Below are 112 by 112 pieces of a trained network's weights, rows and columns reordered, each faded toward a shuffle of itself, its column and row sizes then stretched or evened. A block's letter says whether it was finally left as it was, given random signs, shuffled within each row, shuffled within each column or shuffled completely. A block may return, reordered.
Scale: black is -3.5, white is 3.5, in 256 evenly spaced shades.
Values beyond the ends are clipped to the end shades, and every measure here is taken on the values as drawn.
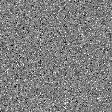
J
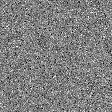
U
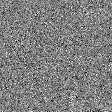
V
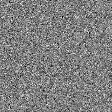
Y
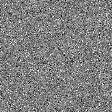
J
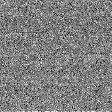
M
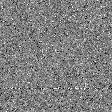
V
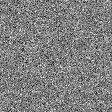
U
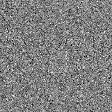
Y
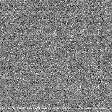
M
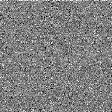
M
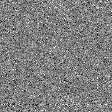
Y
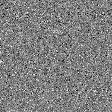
V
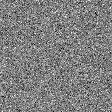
U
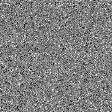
Y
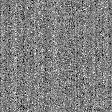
J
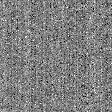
J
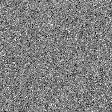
J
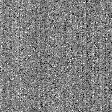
M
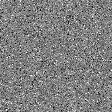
J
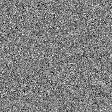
V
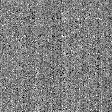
M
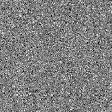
M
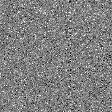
J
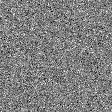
U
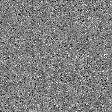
Y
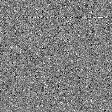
Y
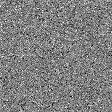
U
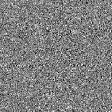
M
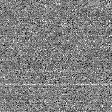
M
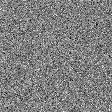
U
